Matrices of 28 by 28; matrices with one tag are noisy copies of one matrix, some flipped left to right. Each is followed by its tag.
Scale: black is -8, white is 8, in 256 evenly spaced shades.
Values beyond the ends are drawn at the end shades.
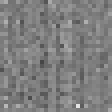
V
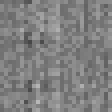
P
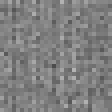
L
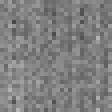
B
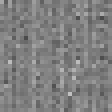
L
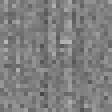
V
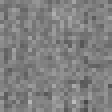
P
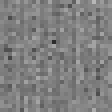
L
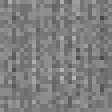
L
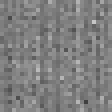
L
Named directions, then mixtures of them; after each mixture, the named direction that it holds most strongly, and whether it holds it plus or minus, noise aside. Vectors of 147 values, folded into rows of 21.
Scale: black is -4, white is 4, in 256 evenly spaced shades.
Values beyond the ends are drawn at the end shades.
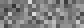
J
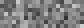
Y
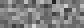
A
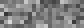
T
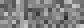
Y, plus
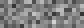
A, plus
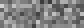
A, minus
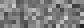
Y, minus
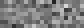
A, plus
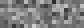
A, plus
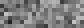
T, minus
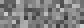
Y, plus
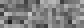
T, minus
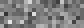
T, plus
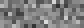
A, minus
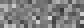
J, minus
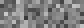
Y, plus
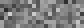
J, plus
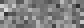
Y, minus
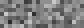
T, minus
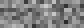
A, minus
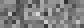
Y, minus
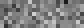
J, plus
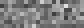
A, plus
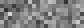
J, plus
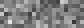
T, plus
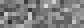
T, minus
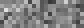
J, minus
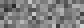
J, plus
